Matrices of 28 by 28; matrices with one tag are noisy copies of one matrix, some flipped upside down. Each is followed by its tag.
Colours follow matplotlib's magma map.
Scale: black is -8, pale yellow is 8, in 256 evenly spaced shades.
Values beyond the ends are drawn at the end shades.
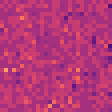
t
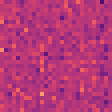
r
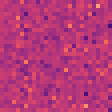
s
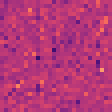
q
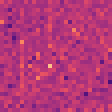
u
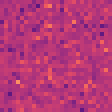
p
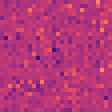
q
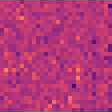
t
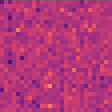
p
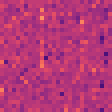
r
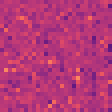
t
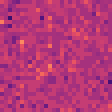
u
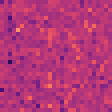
p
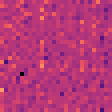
r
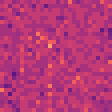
u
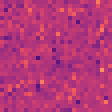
q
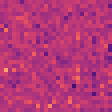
t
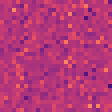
s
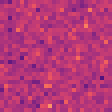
p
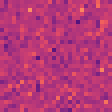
q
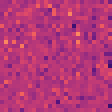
t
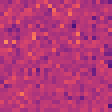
t
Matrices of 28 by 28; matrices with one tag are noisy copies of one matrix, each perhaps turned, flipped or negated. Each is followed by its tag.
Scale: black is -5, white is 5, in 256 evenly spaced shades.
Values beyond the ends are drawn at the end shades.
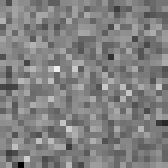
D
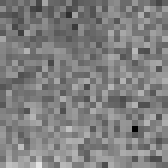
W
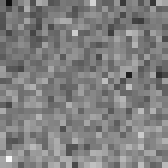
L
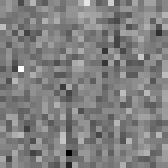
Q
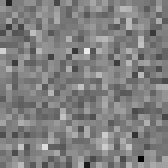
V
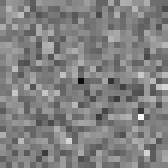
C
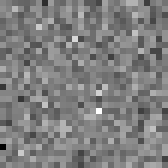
D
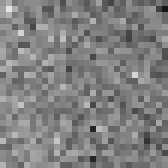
L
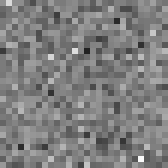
V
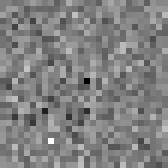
C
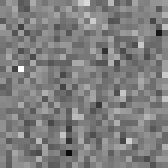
Q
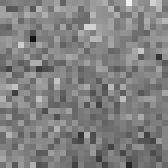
W
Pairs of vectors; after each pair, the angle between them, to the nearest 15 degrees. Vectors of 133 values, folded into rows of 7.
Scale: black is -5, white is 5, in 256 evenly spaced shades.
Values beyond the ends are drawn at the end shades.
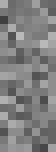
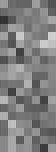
30 degrees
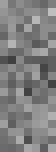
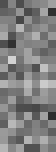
135 degrees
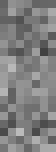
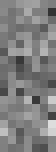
120 degrees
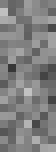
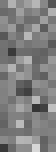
105 degrees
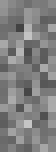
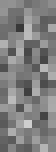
15 degrees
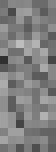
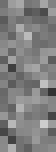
90 degrees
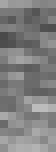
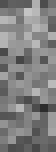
135 degrees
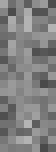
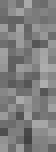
105 degrees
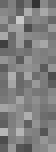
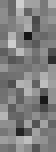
105 degrees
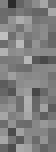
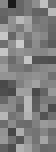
15 degrees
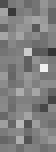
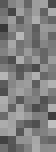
75 degrees
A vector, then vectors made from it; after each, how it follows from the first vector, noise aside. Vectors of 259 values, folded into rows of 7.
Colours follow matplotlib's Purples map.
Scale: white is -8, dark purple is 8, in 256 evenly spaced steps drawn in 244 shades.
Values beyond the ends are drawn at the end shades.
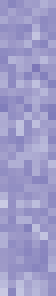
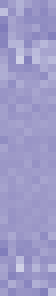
wrapped around, partly zeroed.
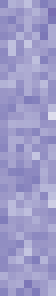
wrapped around.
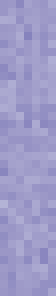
wrapped around, negated, shrunk.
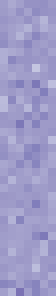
negated, partly zeroed.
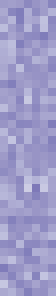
wrapped around.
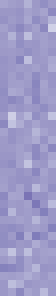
wrapped around, partly zeroed.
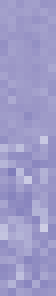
wrapped around, partly zeroed.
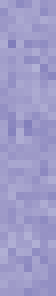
wrapped around, negated, shrunk.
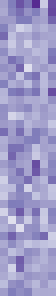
reversed, negated, scaled up.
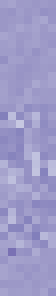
wrapped around, partly zeroed.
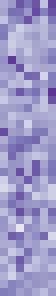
reversed, negated, scaled up.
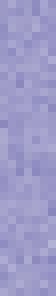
wrapped around, negated, shrunk.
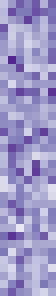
reversed, negated, scaled up.
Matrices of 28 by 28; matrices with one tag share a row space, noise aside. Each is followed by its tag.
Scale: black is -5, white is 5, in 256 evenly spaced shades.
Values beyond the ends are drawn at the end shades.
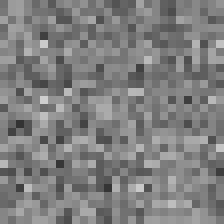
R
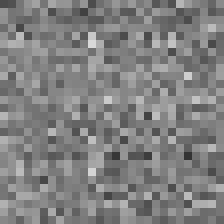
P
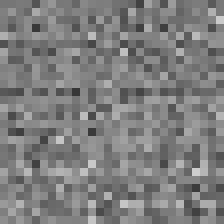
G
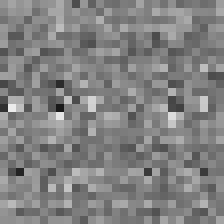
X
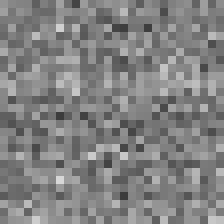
G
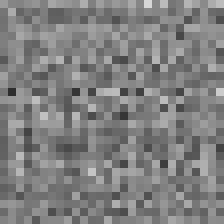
G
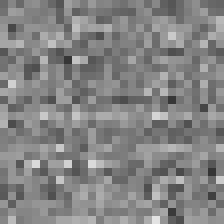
X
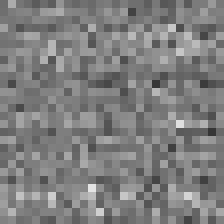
P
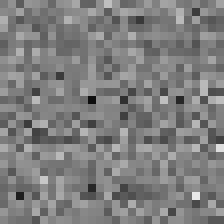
G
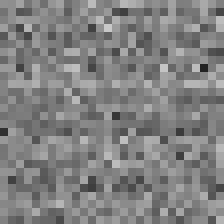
G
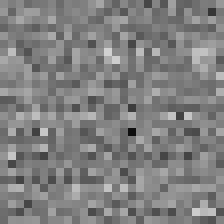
P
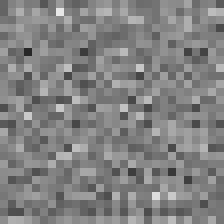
R
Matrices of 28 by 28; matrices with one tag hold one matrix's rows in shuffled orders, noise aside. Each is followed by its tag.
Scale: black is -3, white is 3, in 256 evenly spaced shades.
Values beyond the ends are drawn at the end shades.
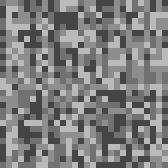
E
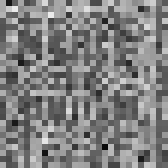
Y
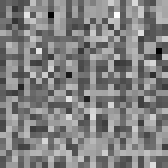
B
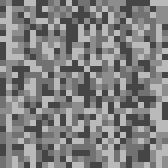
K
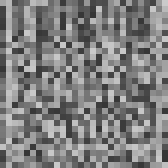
K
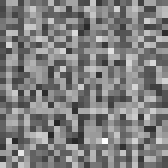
B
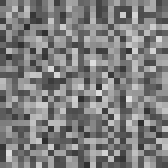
B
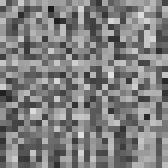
Y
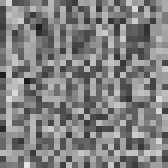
K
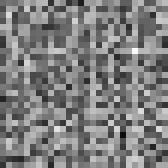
B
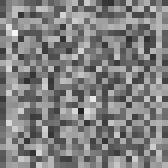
E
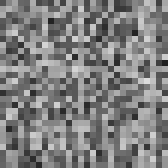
Y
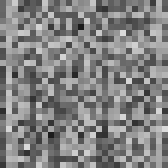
E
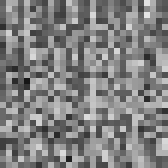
B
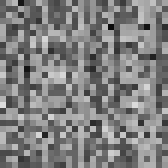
Y
